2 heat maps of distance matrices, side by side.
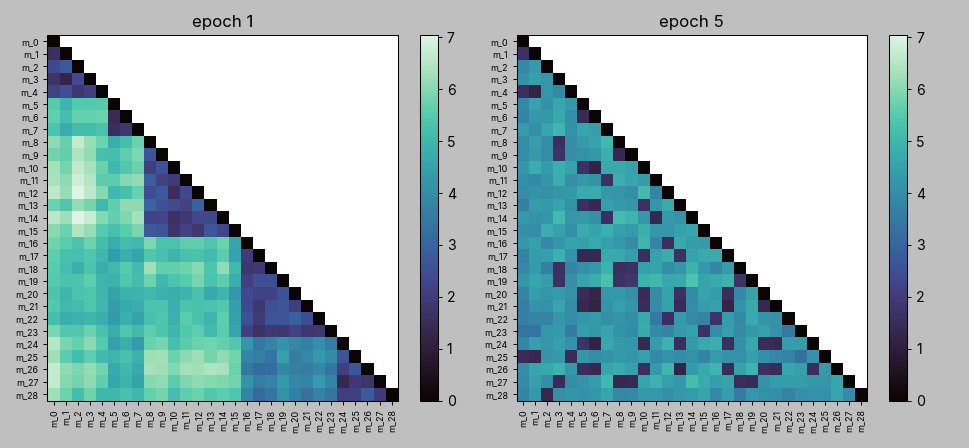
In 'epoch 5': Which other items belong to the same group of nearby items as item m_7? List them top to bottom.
m_11, m_14
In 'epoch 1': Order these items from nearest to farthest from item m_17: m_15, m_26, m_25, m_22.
m_22, m_26, m_25, m_15
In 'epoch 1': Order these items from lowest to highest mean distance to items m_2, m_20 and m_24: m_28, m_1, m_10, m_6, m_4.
m_28, m_4, m_1, m_6, m_10
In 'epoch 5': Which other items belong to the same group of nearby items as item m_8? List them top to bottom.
m_3, m_9, m_18, m_19, m_27
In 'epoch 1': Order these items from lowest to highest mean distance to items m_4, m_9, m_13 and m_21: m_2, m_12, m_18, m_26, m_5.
m_12, m_18, m_2, m_5, m_26
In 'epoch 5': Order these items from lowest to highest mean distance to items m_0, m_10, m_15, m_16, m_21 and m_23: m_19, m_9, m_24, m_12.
m_24, m_12, m_9, m_19
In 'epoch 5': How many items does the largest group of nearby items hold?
9
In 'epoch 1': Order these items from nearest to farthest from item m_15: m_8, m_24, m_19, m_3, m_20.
m_8, m_20, m_19, m_24, m_3
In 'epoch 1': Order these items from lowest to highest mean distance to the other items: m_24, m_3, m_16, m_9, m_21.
m_21, m_16, m_24, m_9, m_3
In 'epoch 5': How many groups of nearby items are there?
7
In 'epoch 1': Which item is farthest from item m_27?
m_0
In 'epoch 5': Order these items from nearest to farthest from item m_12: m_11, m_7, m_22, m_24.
m_22, m_11, m_7, m_24
